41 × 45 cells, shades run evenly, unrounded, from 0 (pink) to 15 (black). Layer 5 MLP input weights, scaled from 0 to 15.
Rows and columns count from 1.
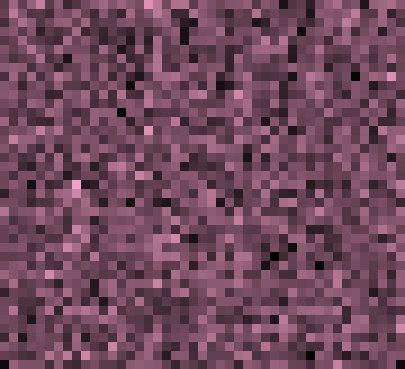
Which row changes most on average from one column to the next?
9
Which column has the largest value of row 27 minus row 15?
43
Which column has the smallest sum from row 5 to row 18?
27
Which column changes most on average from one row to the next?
30
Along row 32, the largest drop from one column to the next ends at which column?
12
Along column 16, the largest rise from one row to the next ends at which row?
21
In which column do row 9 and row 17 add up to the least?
44
